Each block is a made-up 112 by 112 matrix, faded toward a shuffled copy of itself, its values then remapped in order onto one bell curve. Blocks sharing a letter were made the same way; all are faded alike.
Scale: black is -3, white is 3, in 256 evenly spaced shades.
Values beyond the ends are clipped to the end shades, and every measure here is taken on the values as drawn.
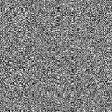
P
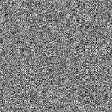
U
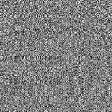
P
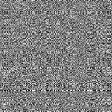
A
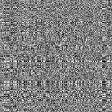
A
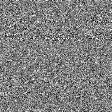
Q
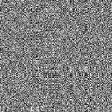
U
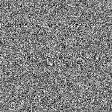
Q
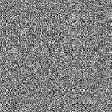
P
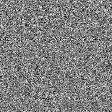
Q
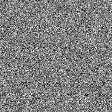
Q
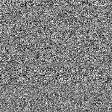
Q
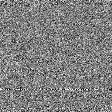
Q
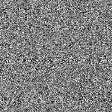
Q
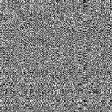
P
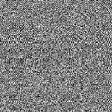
U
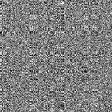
U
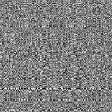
A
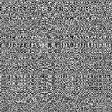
A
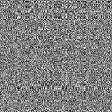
A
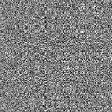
P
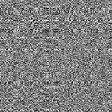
A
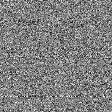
Q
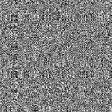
U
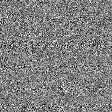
Q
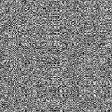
P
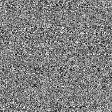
Q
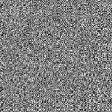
P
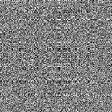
U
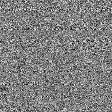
Q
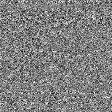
Q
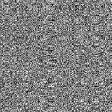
P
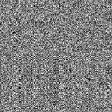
U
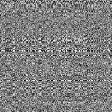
A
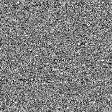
Q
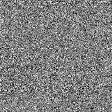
Q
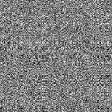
P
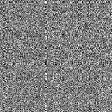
U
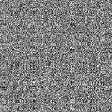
P
